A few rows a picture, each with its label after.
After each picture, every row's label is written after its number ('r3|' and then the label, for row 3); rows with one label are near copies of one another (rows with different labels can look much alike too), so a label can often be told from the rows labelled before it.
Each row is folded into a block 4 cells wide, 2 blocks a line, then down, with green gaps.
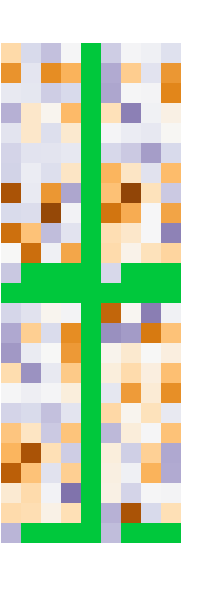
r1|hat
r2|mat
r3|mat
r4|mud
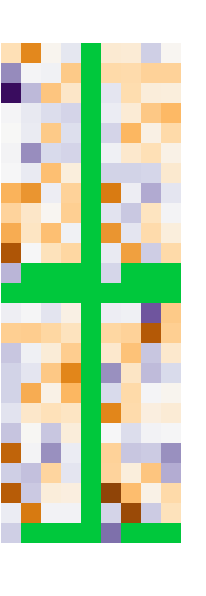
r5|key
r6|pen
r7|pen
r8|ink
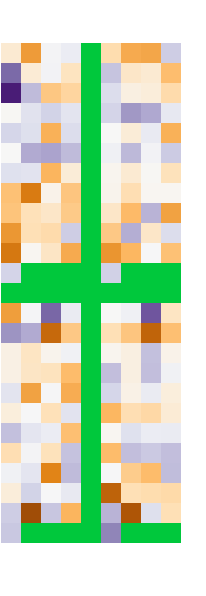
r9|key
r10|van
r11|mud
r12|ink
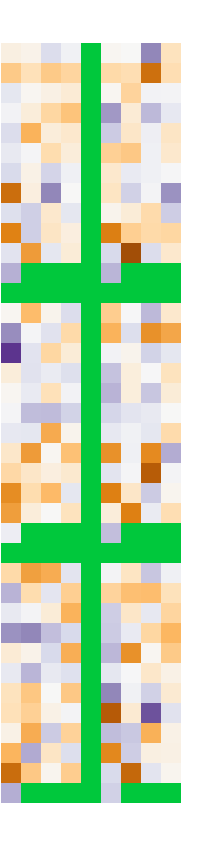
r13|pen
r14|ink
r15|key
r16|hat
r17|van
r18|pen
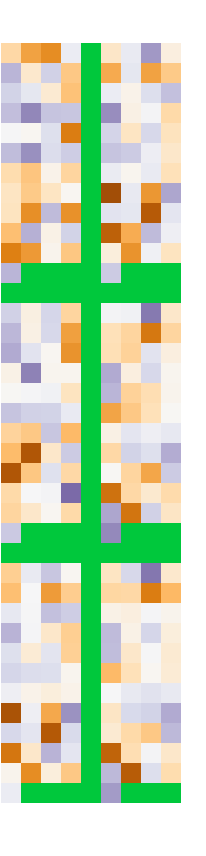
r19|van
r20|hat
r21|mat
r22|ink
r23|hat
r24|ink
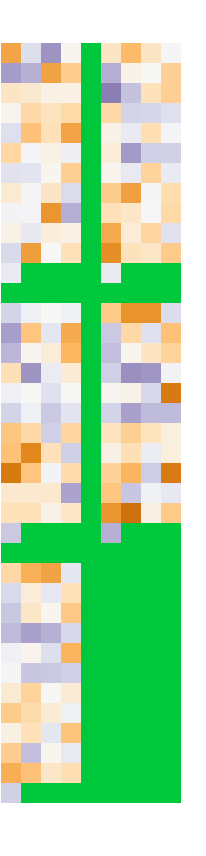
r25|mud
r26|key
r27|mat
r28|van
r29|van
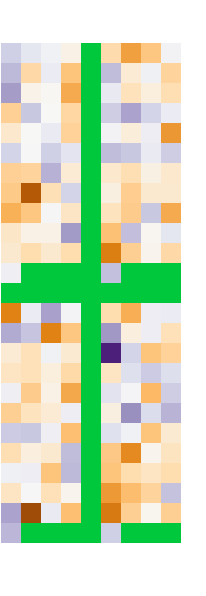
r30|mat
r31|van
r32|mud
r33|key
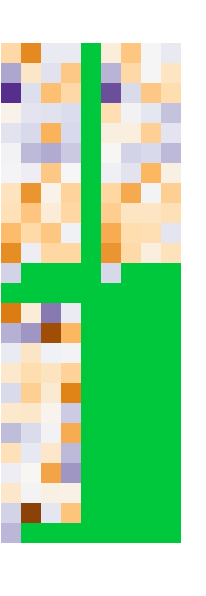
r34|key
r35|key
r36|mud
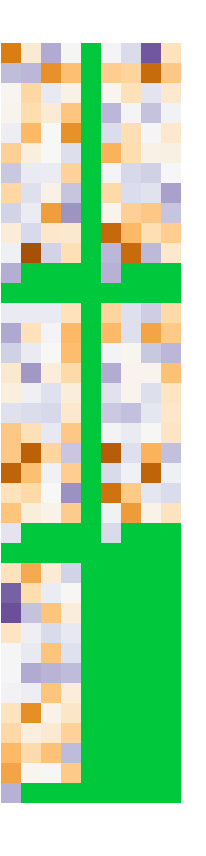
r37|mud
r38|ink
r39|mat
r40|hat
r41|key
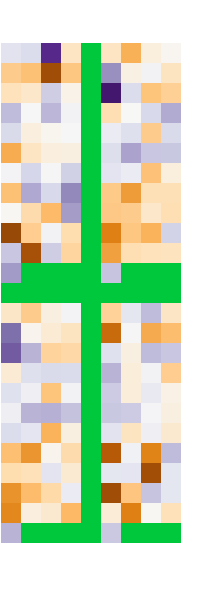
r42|ink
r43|key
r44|key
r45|hat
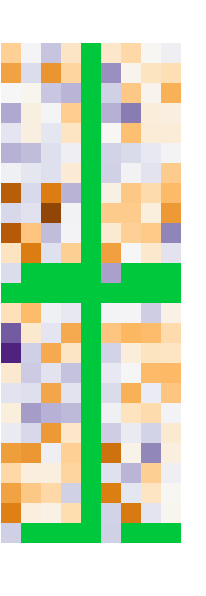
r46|hat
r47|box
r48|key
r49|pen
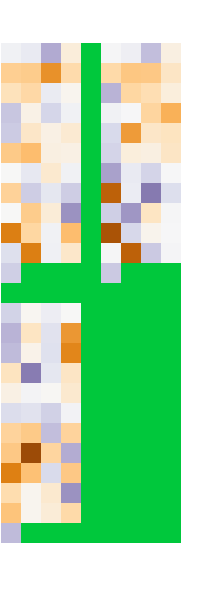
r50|ink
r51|pen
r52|mat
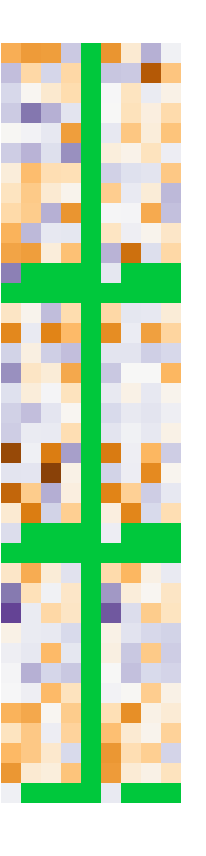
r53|van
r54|mud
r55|hat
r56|hat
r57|key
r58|key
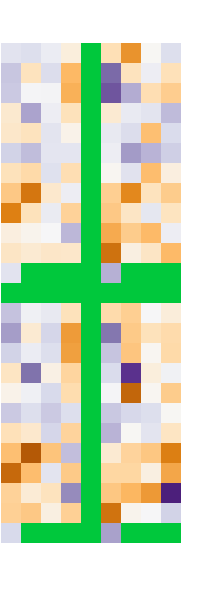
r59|mat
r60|key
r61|mat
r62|box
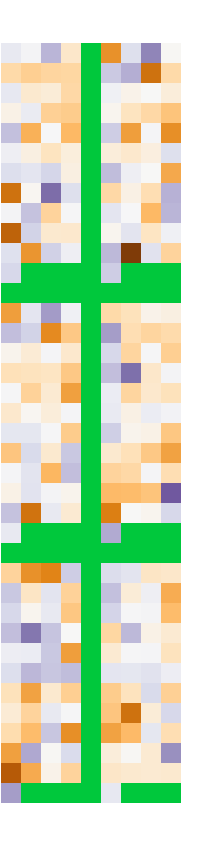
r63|pen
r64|mud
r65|mud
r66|box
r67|van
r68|mat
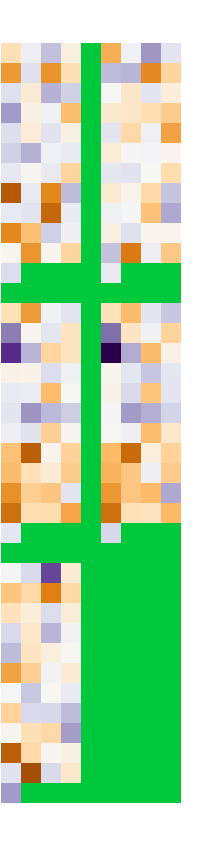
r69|hat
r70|mud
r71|key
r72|key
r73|ink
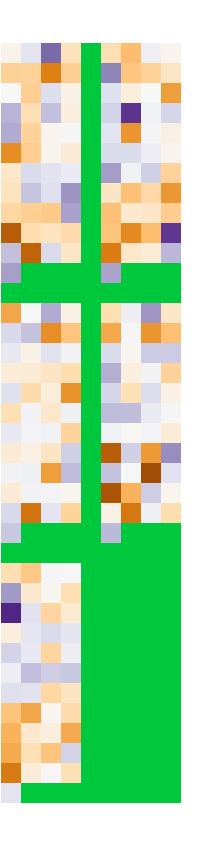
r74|ink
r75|box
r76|mud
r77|hat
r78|key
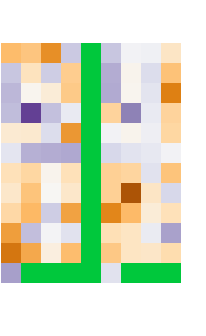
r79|van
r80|mat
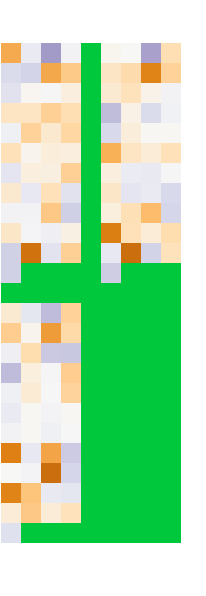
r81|mud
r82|ink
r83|hat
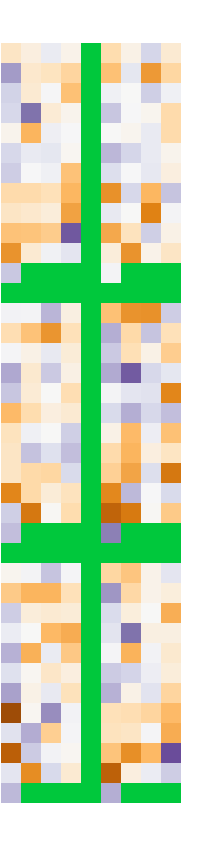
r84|box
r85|hat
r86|ink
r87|van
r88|pen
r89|box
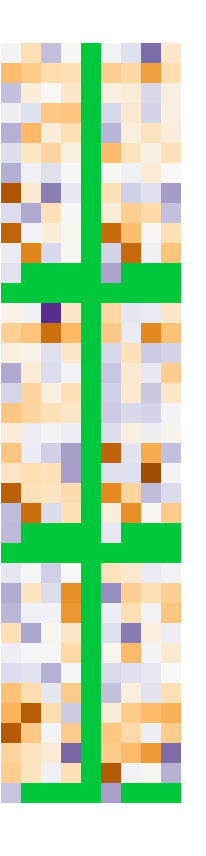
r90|pen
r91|ink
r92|ink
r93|hat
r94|mat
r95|box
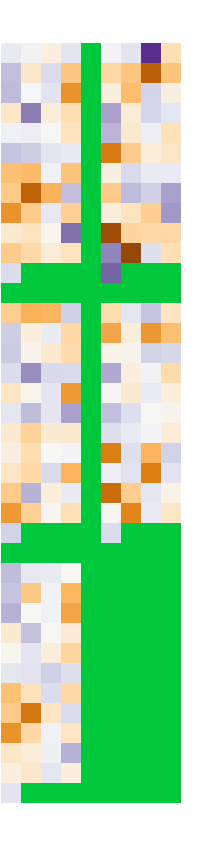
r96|mat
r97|ink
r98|van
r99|hat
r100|mat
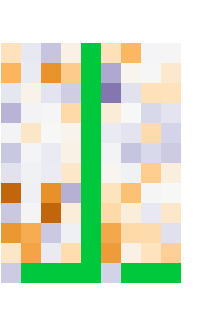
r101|hat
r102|key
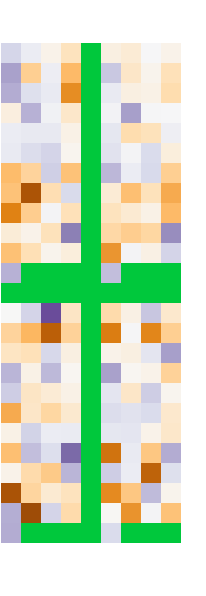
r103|mat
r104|box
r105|ink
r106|hat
